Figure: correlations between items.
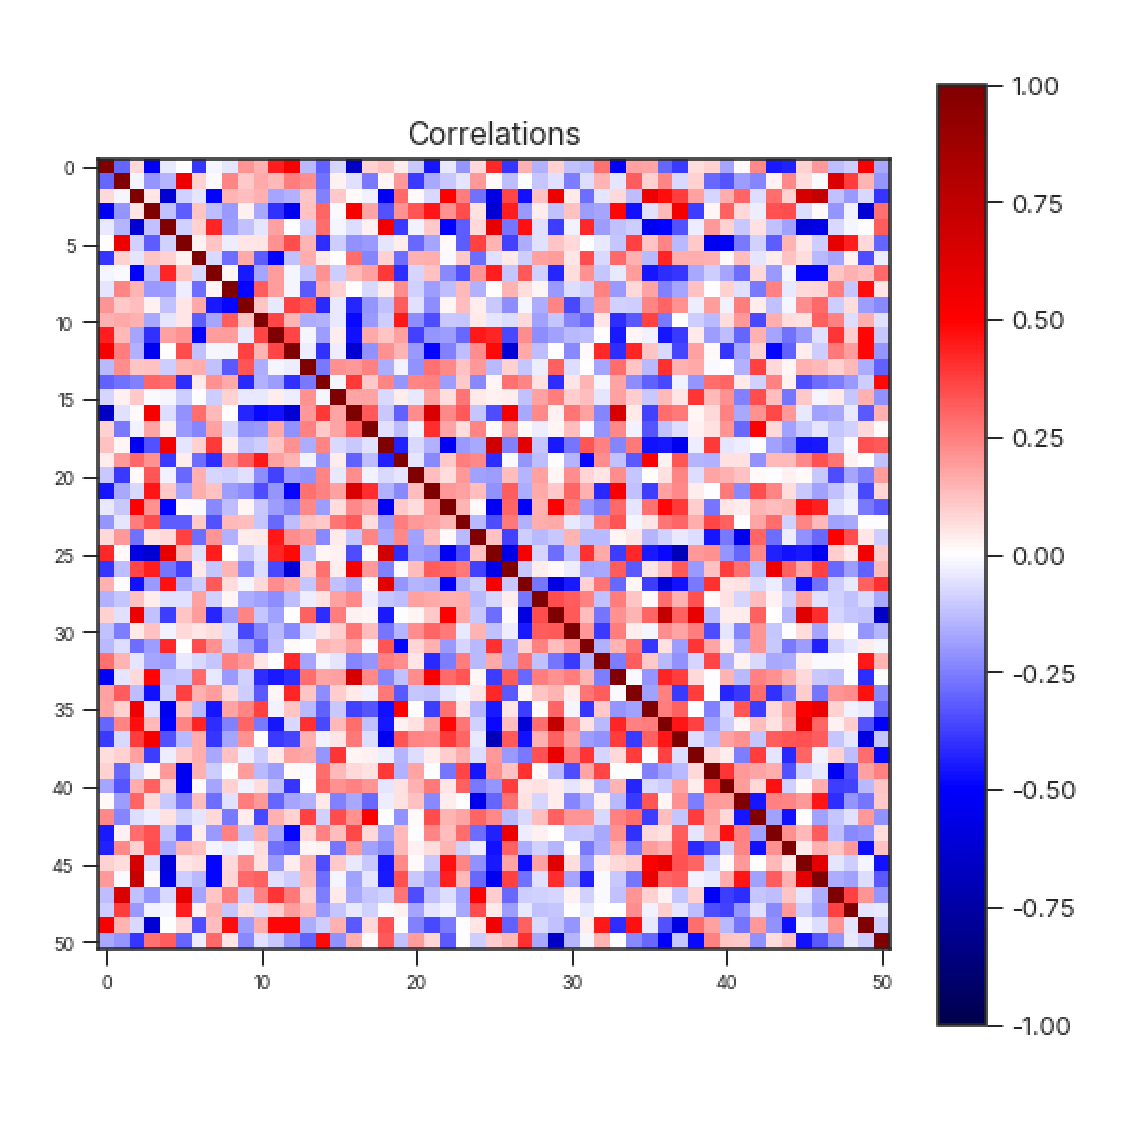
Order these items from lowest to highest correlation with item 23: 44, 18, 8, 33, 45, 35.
18, 44, 35, 8, 45, 33
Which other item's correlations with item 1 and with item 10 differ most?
34
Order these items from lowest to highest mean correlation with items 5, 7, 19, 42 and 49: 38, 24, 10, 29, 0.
29, 10, 38, 0, 24
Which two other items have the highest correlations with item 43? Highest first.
26, 40
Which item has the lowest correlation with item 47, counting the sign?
39
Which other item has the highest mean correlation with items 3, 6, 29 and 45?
36
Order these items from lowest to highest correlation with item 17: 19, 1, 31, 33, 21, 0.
1, 19, 31, 0, 33, 21
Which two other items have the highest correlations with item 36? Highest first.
29, 45
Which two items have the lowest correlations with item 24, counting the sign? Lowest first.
41, 39
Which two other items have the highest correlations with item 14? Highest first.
50, 16
